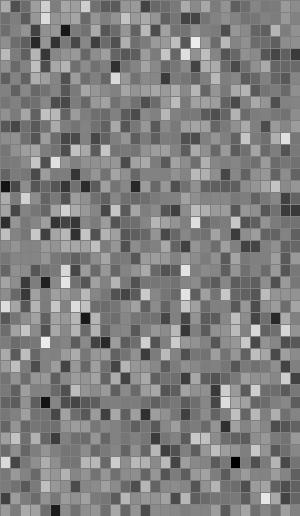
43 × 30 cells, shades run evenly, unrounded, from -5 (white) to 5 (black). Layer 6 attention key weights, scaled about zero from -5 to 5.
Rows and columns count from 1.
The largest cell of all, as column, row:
24, 39
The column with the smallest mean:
20
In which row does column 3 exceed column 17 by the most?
5
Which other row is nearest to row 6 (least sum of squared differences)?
14
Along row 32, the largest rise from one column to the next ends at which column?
30
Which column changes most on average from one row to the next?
19
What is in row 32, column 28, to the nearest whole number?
0
